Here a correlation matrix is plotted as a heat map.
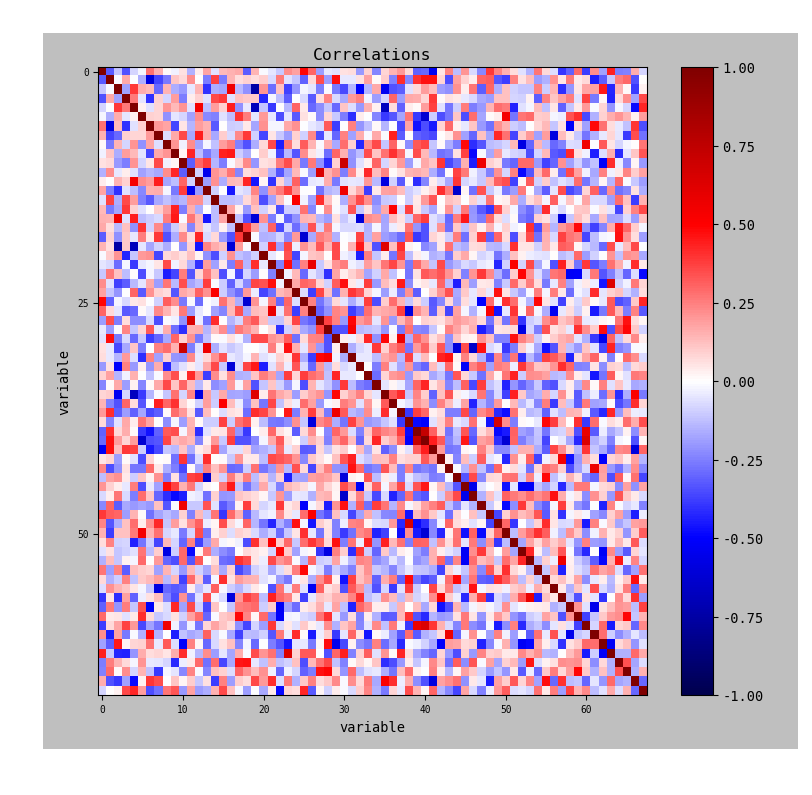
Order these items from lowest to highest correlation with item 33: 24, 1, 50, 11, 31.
31, 24, 1, 50, 11
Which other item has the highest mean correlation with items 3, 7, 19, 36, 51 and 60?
21
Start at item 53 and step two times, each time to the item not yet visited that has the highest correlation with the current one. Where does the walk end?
42
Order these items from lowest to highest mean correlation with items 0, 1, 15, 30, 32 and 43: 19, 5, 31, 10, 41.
5, 41, 10, 31, 19
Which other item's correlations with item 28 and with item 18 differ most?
47
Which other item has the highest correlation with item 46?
56
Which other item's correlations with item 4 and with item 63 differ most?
19
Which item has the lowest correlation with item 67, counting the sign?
22
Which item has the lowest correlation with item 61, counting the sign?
58
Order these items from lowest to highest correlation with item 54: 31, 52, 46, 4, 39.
31, 39, 52, 4, 46
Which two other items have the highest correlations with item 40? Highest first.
39, 60
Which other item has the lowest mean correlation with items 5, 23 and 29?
62
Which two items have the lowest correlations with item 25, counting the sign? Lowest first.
18, 47
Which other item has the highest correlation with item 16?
2
